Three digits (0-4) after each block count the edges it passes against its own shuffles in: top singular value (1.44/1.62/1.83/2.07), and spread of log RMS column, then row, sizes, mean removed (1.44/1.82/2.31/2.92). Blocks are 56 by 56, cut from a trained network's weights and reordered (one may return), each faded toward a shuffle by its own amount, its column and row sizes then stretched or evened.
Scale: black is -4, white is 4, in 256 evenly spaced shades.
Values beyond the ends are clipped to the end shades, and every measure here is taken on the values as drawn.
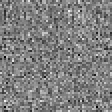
3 2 2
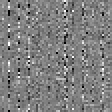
3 4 0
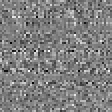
3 0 4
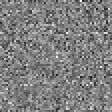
1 1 2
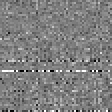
4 0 3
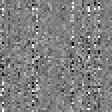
2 4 1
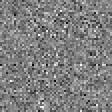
2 1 1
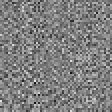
4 2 0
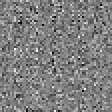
1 3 0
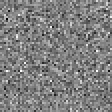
0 0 1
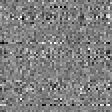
4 1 4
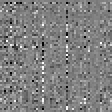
3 4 2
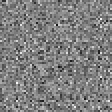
3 1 2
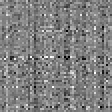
3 2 3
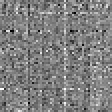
3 0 3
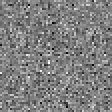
0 2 2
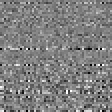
4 0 4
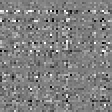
0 3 4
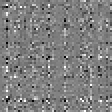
2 4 3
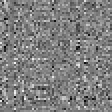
2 3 1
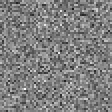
2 0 0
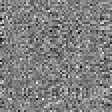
3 2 0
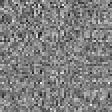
3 1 2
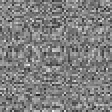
4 0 2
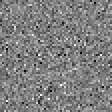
0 0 0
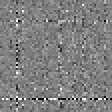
4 2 1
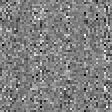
1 3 0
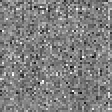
0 0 1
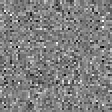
2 2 2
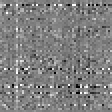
2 0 4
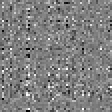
1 3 2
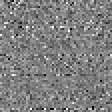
0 0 3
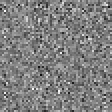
1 1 1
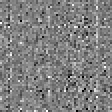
1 3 1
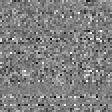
0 1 4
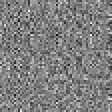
3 3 1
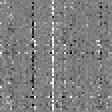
4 3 2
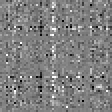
2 3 3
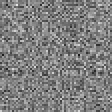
4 0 2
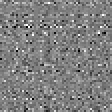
2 2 4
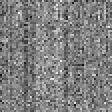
3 1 0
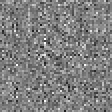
2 2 2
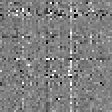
2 2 3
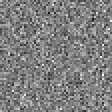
3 1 1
